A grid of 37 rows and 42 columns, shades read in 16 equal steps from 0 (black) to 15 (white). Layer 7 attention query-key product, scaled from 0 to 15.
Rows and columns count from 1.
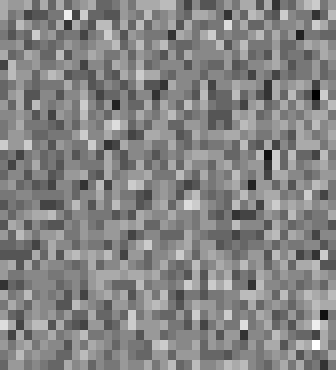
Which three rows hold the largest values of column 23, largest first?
26, 18, 4
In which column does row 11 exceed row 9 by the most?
21
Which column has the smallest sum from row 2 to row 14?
34
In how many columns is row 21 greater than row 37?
18
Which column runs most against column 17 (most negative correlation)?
3
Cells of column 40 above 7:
20
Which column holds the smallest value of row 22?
30
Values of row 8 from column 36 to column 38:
7 6 7
